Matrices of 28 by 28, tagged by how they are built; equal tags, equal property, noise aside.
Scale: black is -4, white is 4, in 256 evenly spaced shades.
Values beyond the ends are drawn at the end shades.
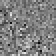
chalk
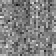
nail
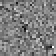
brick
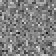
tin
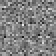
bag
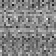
tin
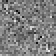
brick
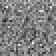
tin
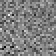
bag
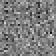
bag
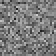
tin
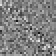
brick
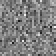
bag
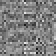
bag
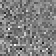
chalk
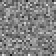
tin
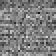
nail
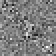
brick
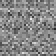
tin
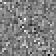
brick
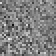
chalk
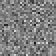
bag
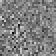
chalk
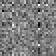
bag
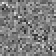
brick
